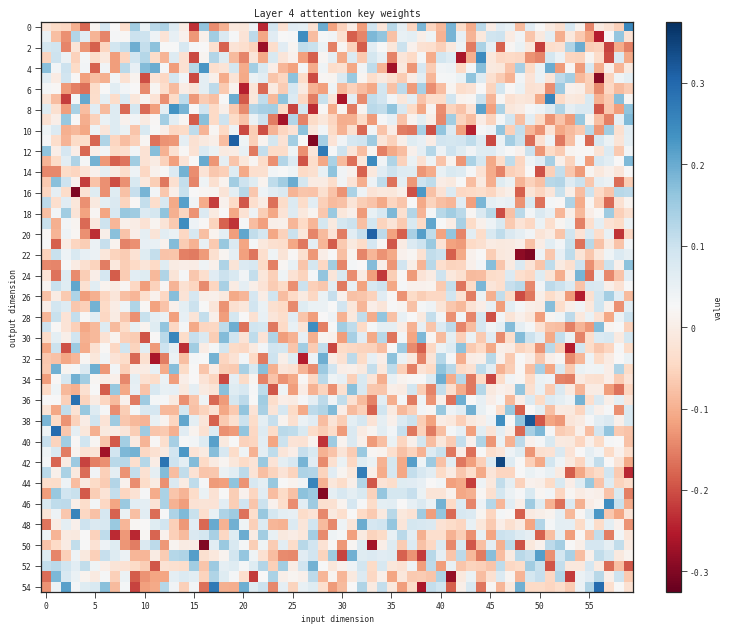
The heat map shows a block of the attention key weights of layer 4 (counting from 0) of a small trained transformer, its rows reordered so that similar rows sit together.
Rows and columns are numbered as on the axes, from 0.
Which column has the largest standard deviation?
27
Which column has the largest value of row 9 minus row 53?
41
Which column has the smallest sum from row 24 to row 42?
43
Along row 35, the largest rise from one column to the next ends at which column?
7
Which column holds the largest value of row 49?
20
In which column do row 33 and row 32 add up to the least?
26
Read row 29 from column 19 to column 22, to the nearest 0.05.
0.2 -0.15 0.1 0.1
